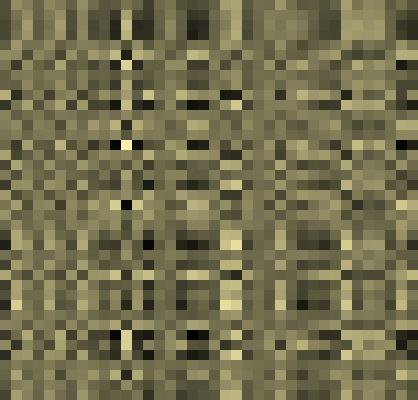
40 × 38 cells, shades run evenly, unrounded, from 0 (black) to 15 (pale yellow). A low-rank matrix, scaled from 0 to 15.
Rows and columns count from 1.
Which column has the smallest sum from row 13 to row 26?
14
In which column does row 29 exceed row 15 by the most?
37
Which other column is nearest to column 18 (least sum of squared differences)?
19
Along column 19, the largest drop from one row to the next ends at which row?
34
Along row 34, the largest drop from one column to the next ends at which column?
13
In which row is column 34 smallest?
28
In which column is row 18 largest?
12
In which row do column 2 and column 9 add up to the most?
31
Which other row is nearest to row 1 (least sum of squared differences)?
32
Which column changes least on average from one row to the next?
24
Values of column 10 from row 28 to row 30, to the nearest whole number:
9 5 6
